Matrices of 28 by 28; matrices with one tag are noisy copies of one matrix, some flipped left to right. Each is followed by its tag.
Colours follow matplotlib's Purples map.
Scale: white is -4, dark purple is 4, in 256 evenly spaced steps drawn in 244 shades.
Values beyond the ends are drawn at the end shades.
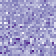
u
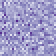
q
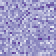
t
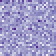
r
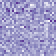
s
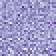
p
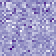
s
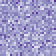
r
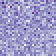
r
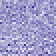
p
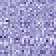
u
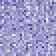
r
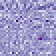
t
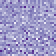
p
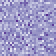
q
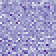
p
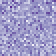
r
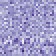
u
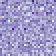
r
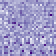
u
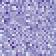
r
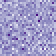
q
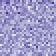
r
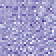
p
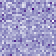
s
